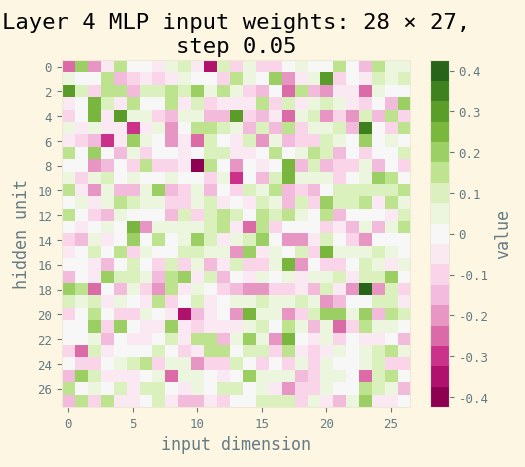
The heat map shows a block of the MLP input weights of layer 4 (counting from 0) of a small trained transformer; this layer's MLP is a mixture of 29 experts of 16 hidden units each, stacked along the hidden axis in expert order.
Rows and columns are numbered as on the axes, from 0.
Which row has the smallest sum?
8
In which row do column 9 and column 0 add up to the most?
2
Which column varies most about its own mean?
17
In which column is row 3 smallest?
25
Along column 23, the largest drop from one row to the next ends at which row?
19
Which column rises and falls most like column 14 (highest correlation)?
22
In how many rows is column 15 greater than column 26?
12
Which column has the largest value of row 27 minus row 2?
23
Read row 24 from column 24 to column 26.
0.1 -0.1 -0.1
